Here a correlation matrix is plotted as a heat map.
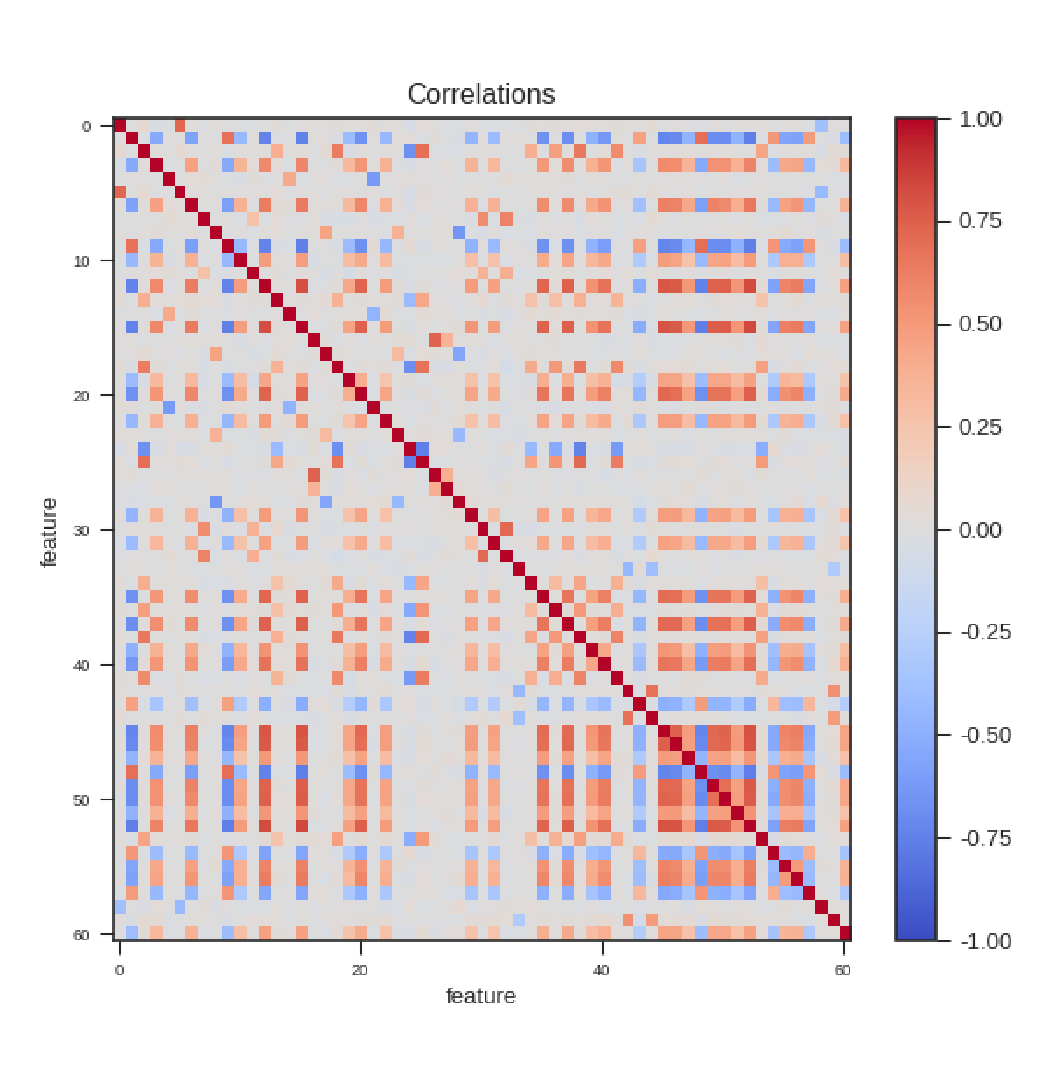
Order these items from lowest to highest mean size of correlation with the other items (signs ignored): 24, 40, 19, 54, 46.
24, 19, 54, 40, 46
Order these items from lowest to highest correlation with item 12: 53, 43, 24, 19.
43, 24, 53, 19
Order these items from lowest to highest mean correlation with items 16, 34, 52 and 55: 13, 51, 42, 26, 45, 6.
42, 13, 26, 51, 6, 45
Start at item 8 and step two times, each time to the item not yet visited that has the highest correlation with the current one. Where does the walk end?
23
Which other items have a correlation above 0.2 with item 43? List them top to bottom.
1, 9, 48, 54, 57
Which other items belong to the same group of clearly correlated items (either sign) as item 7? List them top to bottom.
11, 30, 32
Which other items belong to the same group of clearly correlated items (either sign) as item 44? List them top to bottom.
33, 42, 59
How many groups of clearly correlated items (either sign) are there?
8
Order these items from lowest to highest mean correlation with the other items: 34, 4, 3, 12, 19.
4, 34, 19, 3, 12
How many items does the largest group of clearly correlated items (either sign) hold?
30
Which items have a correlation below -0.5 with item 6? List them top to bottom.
1, 9, 48
